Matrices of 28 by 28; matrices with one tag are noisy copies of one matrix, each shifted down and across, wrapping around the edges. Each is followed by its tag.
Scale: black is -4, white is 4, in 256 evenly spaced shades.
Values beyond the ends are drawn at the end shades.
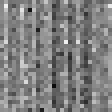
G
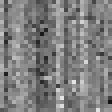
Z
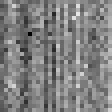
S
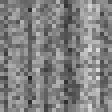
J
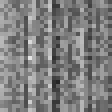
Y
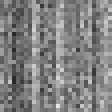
Z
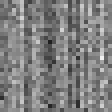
S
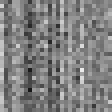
S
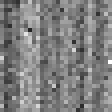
J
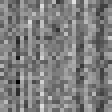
S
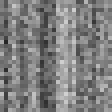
J
